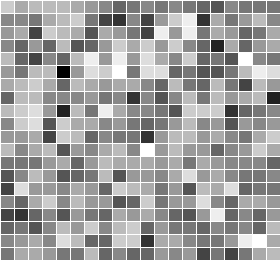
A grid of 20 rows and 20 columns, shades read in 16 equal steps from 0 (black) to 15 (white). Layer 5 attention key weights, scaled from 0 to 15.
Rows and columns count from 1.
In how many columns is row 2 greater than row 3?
7
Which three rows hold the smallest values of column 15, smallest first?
2, 20, 6
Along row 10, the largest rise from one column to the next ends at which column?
5
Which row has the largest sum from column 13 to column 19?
19
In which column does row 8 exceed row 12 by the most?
16
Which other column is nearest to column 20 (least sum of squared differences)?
12
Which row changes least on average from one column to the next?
1
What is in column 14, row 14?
13
